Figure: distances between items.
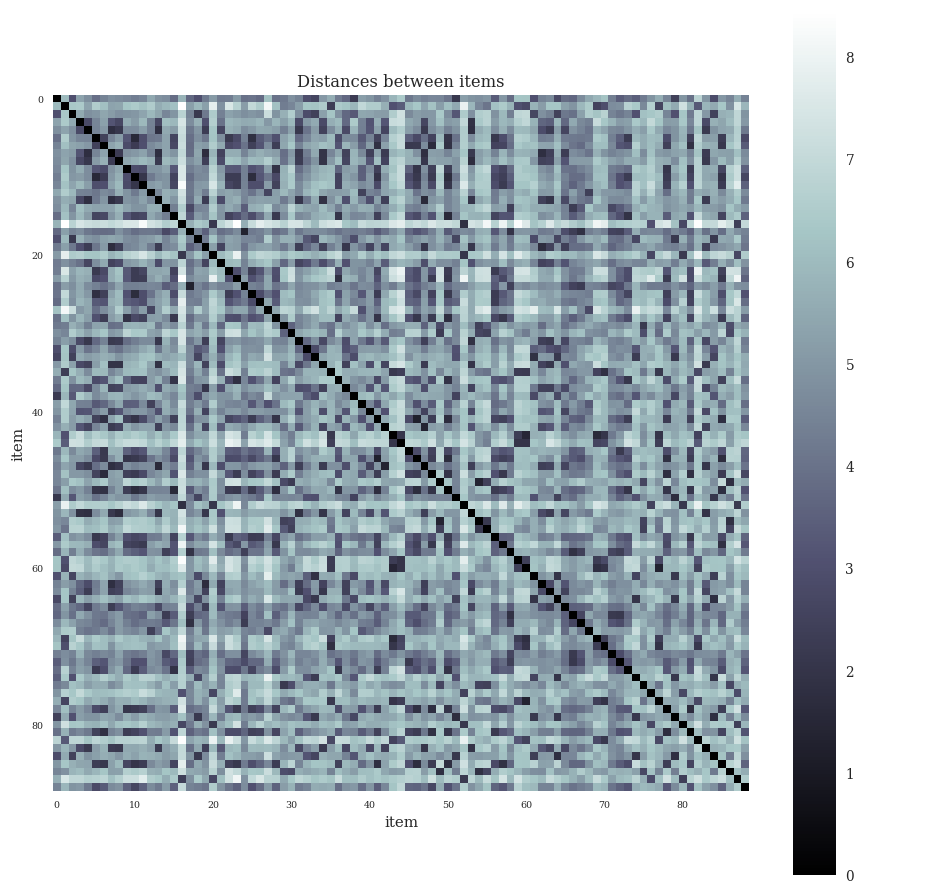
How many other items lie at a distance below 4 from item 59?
9
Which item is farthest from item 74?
27
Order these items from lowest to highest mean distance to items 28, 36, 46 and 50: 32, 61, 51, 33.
51, 32, 33, 61
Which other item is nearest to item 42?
47
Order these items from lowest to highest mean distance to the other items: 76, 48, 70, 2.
48, 2, 70, 76
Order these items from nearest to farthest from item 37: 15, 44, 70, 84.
84, 15, 70, 44
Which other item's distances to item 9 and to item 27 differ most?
28
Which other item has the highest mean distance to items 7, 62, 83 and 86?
16
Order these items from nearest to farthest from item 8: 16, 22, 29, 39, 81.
29, 81, 39, 22, 16
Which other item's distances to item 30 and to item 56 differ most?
22
